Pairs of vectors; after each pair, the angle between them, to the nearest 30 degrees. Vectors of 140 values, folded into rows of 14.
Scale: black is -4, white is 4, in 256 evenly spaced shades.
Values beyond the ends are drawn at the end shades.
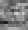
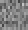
60 degrees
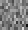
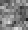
120 degrees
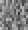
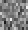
60 degrees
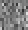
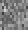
60 degrees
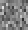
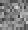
60 degrees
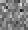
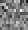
150 degrees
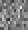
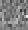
60 degrees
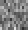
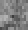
120 degrees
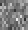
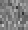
90 degrees
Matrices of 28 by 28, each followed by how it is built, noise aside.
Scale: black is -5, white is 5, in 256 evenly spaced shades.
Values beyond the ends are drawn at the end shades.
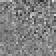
upper triangular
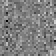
uneven columns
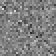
banded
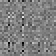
low rank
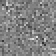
banded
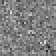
banded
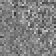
upper triangular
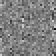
uneven columns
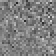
upper triangular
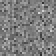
repeating rows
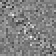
banded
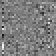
uneven columns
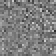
upper triangular
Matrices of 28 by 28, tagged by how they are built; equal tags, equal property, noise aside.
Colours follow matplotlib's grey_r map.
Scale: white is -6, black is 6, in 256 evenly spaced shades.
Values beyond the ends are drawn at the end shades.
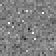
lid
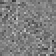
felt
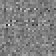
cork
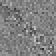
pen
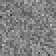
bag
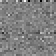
cork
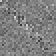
pen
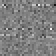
cork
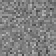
bag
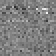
cork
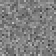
bag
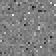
lid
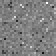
lid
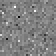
lid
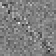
pen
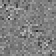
felt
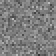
bag
